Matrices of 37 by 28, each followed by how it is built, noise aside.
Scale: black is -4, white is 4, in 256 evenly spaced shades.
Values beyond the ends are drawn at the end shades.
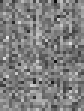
blocks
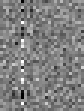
uneven columns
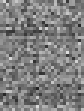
blocks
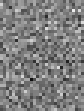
repeating columns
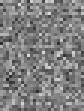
blocks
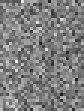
repeating rows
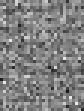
blocks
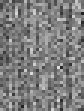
blocks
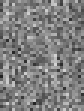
blocks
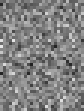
repeating columns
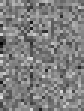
uneven columns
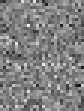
uneven rows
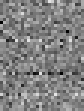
uneven rows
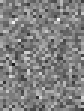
repeating columns
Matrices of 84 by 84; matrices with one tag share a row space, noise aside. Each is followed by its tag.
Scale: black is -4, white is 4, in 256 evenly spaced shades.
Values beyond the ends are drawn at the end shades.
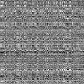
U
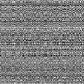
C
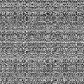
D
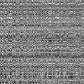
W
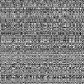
C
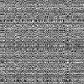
U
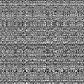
D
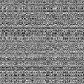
D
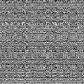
D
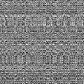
D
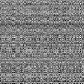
C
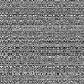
W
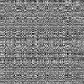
U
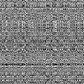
D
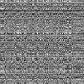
U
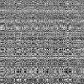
U
